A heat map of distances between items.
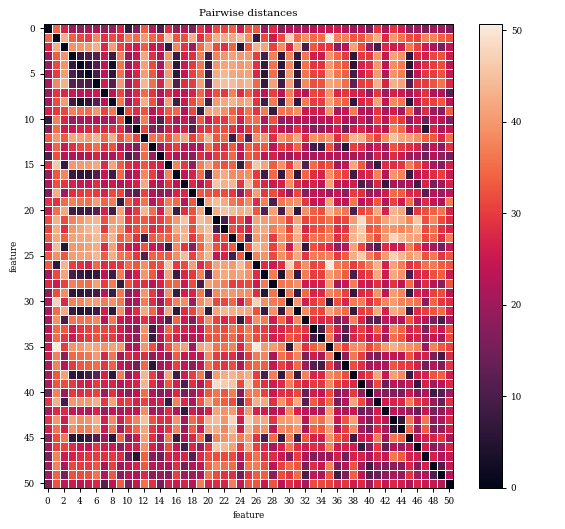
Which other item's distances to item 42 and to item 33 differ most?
17
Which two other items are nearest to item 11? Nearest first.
47, 18
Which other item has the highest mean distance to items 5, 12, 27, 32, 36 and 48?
35
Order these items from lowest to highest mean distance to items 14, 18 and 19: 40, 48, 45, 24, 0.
0, 40, 48, 24, 45
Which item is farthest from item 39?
21
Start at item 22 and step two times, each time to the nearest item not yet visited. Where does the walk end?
25
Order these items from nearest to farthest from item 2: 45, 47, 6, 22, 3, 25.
47, 22, 25, 45, 3, 6
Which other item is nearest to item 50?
7
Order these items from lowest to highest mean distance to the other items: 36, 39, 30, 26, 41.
36, 39, 41, 30, 26
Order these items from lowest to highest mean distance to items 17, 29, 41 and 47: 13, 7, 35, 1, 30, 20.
13, 7, 20, 30, 35, 1
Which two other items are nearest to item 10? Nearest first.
0, 14
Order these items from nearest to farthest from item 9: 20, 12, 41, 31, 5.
41, 12, 5, 31, 20
